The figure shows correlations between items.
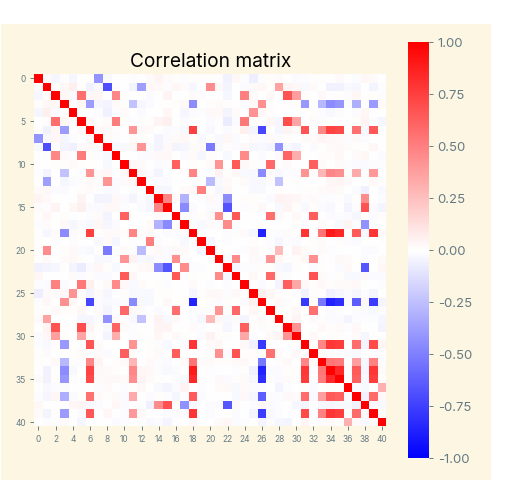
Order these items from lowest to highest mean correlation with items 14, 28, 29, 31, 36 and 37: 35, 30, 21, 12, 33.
12, 21, 30, 33, 35
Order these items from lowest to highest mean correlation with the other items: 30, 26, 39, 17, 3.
26, 3, 17, 30, 39
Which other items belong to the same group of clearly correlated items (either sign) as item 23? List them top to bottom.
10, 16, 21, 27, 32
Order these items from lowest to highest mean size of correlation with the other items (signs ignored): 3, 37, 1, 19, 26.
19, 1, 3, 37, 26
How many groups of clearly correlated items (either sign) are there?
9
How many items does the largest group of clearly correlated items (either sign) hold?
11
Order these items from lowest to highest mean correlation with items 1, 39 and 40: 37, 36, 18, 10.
10, 36, 37, 18
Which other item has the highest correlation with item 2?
29
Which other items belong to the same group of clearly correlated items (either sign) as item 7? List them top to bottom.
0
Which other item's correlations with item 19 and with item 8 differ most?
1
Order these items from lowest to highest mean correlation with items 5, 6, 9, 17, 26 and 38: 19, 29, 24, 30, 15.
19, 15, 30, 24, 29
